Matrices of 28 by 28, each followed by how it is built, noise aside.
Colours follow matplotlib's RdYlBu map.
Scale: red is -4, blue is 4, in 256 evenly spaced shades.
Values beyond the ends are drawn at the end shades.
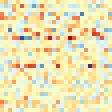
uneven rows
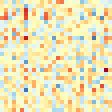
low rank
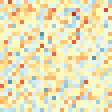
Hankel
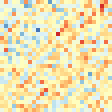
Hankel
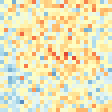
smooth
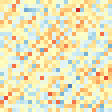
Hankel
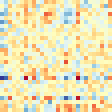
low rank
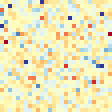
sparse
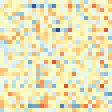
uneven rows
